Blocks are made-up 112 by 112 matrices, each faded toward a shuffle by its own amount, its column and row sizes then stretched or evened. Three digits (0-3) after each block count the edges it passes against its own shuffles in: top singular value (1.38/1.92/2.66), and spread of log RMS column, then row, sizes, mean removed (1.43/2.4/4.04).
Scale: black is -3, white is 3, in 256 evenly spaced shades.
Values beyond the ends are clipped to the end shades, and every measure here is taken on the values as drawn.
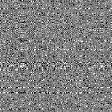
3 1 2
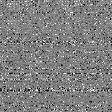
2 0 2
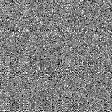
2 0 1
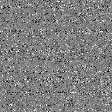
0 0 2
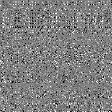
2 1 2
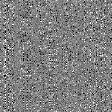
2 2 0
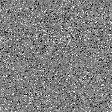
1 0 1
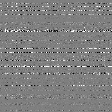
1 1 3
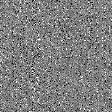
0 2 0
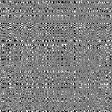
3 2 3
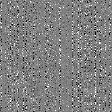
2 3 0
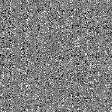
0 2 1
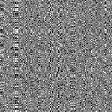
3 2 0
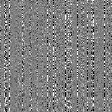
3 3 0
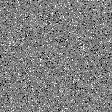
1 0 0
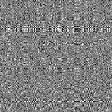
3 1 2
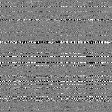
3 1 3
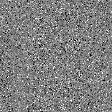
0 1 0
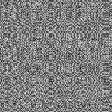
3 0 0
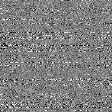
0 1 3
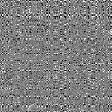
3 2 2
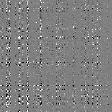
3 3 2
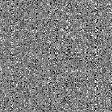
2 2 1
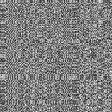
3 0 0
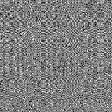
3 0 1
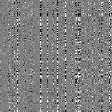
3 3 1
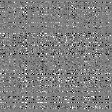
1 2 3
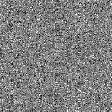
2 1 0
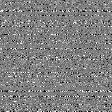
1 0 3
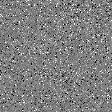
0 1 1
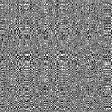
3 2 2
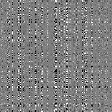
3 3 2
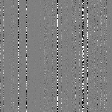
3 3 0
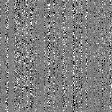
1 3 1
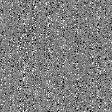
0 2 0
